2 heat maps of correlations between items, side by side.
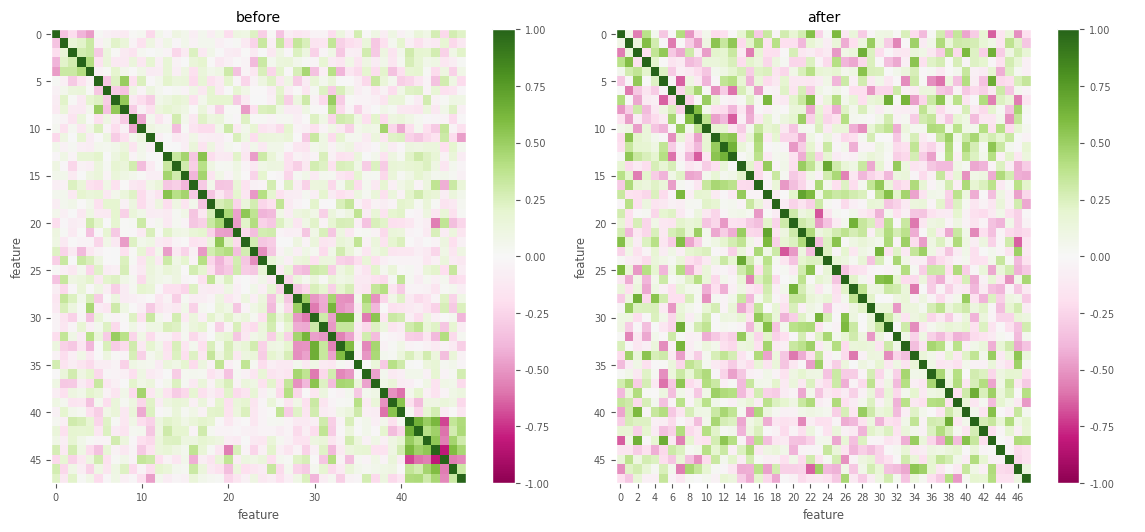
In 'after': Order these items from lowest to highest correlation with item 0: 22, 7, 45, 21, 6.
6, 45, 21, 7, 22
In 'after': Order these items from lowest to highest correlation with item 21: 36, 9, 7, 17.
36, 7, 9, 17
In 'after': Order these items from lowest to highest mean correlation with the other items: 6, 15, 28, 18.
6, 15, 18, 28
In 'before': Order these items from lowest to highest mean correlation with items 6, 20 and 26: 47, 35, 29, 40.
47, 35, 29, 40
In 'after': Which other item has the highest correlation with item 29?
1
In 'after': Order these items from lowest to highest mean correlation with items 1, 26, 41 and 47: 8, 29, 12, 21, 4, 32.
21, 32, 8, 4, 29, 12
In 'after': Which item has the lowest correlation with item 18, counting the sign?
47
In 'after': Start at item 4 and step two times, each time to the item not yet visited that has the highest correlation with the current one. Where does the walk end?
2
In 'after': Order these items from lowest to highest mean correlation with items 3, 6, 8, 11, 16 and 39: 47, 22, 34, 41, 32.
32, 47, 22, 41, 34
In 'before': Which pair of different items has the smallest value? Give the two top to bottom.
44, 45
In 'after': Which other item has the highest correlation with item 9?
8
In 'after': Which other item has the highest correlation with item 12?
13
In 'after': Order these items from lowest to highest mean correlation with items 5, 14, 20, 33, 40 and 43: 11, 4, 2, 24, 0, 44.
0, 44, 11, 24, 4, 2
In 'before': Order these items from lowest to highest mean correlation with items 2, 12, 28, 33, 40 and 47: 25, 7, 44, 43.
25, 7, 43, 44
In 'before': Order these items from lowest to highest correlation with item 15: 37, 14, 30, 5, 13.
30, 37, 5, 14, 13
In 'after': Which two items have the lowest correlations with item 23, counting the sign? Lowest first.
19, 20
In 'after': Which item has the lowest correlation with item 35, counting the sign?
22
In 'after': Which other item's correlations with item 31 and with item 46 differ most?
7
